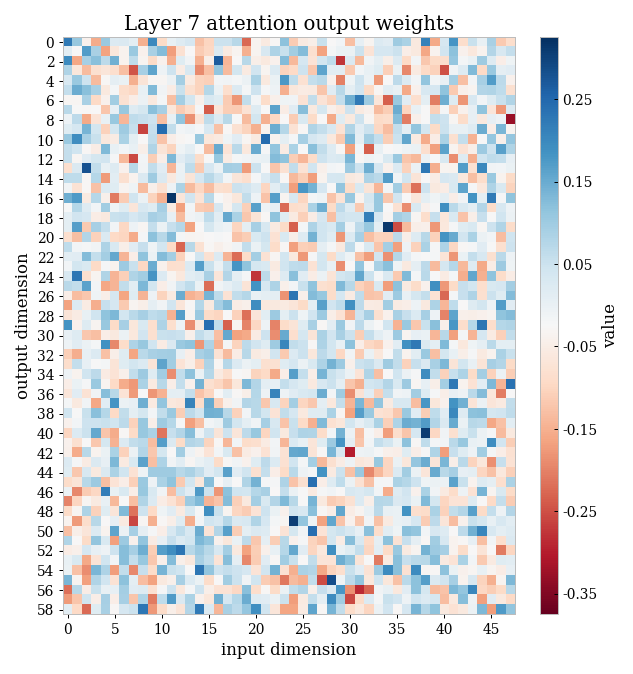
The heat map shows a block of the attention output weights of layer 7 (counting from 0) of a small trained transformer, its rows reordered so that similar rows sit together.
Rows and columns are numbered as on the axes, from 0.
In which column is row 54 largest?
14
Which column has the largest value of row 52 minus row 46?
11
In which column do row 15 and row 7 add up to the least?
15
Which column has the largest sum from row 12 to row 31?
27
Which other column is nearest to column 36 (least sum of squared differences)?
21
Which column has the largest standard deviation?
24
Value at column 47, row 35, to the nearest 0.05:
0.25
